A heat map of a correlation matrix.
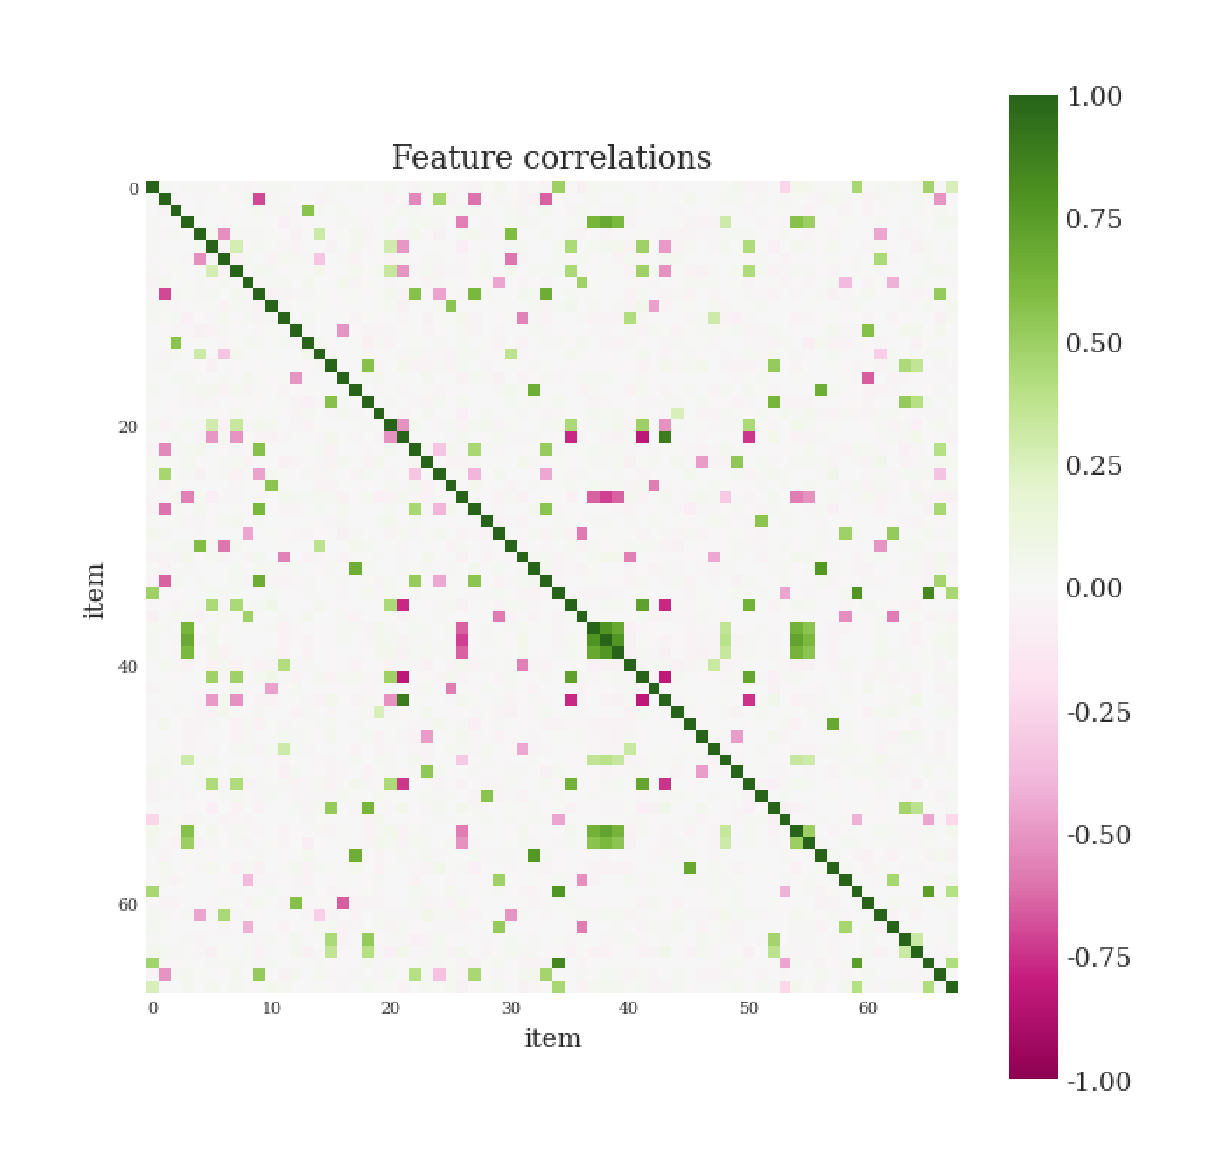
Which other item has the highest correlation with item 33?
9
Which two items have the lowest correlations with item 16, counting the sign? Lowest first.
60, 12
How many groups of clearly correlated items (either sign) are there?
16
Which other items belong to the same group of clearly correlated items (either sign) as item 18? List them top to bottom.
15, 52, 63, 64
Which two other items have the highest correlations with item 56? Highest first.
32, 17
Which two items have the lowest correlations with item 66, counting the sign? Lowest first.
1, 24
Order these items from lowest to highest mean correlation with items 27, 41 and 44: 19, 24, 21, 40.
21, 24, 40, 19
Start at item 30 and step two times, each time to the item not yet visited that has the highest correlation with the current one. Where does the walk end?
14
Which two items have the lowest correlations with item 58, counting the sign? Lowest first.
36, 8
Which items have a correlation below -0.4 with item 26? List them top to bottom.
3, 37, 38, 39, 54, 55
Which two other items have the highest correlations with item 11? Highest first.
40, 47
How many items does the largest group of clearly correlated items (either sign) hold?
8
